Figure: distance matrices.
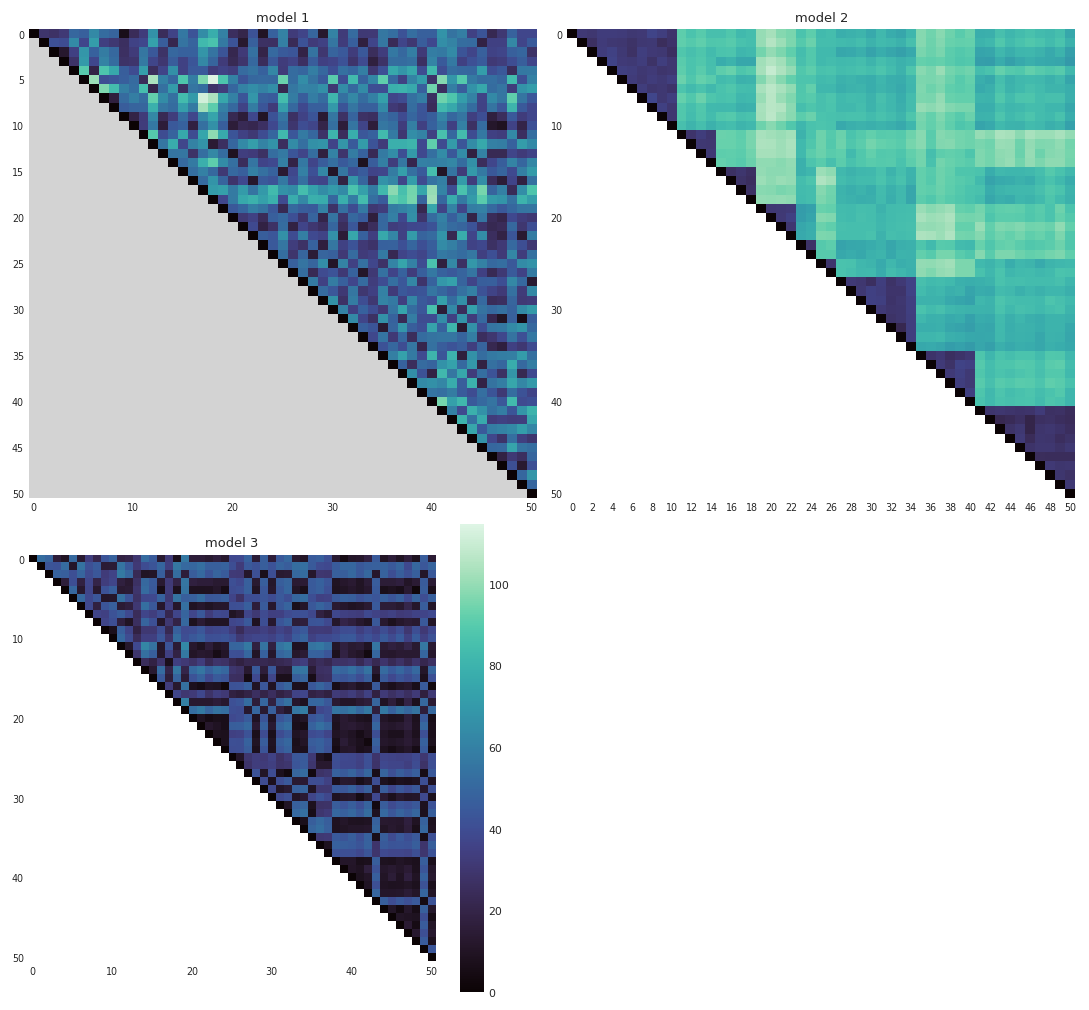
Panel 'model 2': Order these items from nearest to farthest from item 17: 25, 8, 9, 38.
8, 9, 38, 25
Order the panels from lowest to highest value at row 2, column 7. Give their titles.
model 2, model 3, model 1
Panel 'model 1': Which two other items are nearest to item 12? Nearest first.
18, 6
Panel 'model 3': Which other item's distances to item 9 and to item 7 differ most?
10
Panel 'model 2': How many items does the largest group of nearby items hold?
11
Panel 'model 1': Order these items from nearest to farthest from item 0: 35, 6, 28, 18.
28, 35, 6, 18
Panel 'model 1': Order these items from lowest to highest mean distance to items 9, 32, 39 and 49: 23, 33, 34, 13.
34, 23, 13, 33
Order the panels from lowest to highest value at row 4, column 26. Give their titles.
model 3, model 1, model 2
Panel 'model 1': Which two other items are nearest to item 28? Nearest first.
24, 26
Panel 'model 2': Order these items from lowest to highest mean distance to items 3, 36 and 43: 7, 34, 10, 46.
46, 10, 7, 34
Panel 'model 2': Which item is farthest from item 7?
20
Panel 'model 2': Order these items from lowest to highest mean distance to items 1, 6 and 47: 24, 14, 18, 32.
32, 18, 14, 24
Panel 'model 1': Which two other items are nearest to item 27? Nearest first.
50, 2
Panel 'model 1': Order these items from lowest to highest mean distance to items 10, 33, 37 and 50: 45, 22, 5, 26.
26, 22, 45, 5
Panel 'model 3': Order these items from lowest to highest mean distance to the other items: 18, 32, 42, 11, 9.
42, 18, 11, 9, 32
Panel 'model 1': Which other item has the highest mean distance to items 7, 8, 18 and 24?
17
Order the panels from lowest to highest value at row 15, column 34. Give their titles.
model 1, model 3, model 2
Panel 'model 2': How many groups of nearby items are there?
9
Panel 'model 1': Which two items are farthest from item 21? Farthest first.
18, 17
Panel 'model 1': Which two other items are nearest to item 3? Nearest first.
2, 34
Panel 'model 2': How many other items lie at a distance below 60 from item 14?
3
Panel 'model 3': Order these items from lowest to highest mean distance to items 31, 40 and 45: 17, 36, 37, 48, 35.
48, 17, 35, 37, 36
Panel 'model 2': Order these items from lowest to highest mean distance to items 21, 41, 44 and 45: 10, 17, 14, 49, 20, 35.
49, 20, 10, 17, 35, 14
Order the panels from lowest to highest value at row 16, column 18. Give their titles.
model 3, model 2, model 1
